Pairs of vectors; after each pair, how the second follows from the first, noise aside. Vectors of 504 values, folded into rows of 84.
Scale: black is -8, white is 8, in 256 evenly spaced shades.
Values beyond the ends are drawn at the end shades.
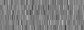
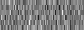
wrapped around, negated, scaled up.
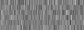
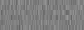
negated, shrunk.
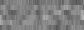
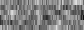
negated, scaled up.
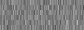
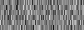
reversed, negated, scaled up.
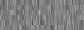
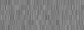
wrapped around, shrunk.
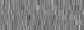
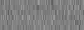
negated, shrunk.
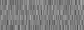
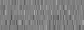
wrapped around, partly zeroed.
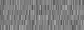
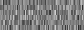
wrapped around, negated, scaled up.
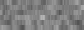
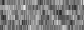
wrapped around, scaled up.
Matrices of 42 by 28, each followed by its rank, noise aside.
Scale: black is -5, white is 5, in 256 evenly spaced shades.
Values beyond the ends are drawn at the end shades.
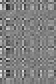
one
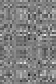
three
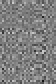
four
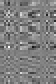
two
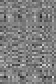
three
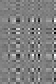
one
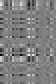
one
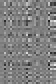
two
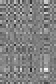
two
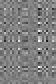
one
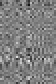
three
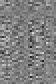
three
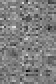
four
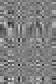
two
